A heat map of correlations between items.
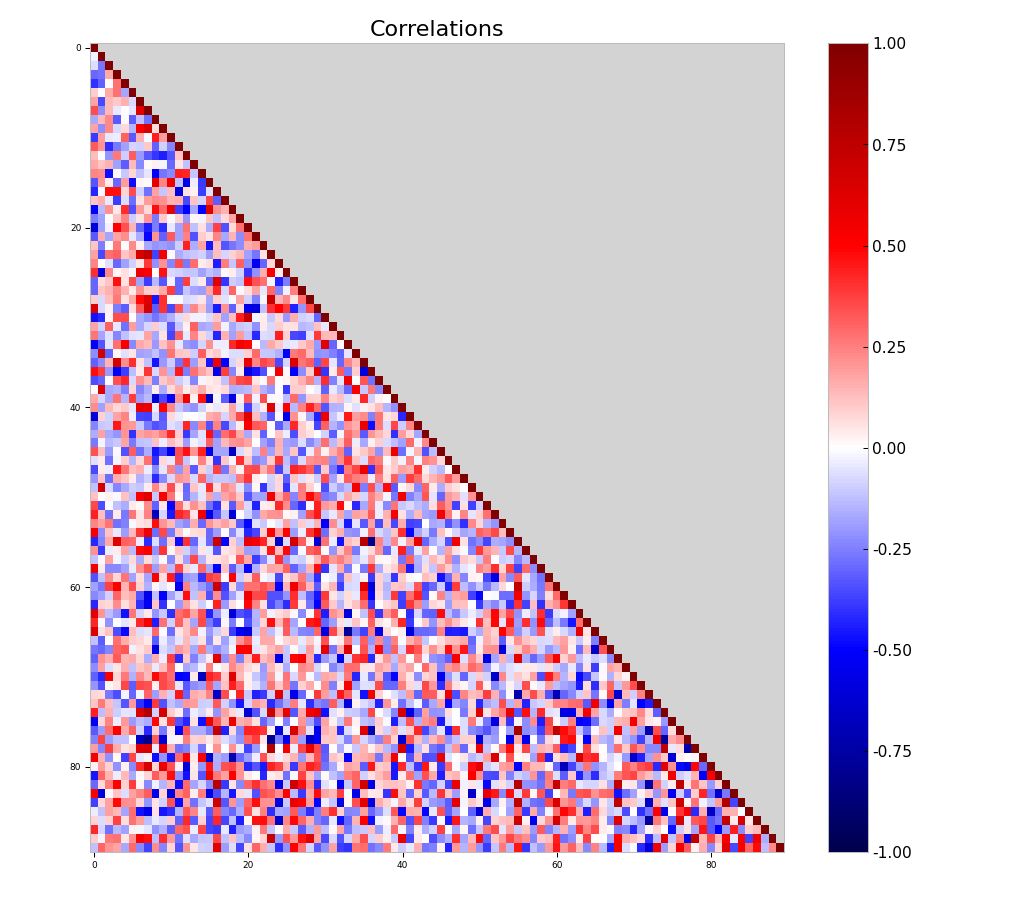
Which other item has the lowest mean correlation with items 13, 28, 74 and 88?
77
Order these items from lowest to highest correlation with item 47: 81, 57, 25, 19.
57, 25, 19, 81
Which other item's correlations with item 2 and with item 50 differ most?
85
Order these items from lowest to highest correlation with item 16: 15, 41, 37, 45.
45, 15, 37, 41
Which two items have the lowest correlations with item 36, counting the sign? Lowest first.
55, 76
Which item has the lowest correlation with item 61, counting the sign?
80
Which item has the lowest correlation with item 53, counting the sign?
67
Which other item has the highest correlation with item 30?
20
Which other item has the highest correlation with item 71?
33
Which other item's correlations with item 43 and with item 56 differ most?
83
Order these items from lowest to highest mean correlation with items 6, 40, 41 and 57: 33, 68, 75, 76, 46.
76, 68, 75, 46, 33
